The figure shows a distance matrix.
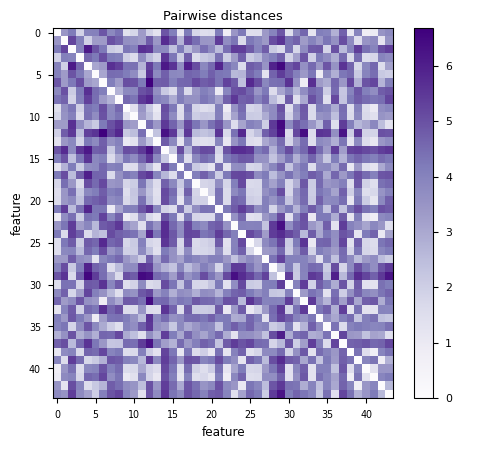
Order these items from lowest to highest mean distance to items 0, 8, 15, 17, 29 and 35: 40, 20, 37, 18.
37, 18, 20, 40
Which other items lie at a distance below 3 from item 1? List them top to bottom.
4, 16, 24, 39, 42
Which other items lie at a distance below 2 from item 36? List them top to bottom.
11, 23, 43
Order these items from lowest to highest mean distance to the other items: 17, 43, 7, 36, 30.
30, 36, 7, 43, 17
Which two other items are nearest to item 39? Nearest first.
42, 24
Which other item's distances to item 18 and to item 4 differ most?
24
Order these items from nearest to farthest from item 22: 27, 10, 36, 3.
10, 3, 36, 27
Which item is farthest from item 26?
6
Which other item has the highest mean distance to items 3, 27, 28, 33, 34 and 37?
4
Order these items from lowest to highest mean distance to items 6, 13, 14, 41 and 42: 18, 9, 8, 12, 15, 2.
9, 18, 15, 8, 2, 12
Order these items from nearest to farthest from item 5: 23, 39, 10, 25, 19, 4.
39, 23, 4, 10, 19, 25
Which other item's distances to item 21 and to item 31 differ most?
14
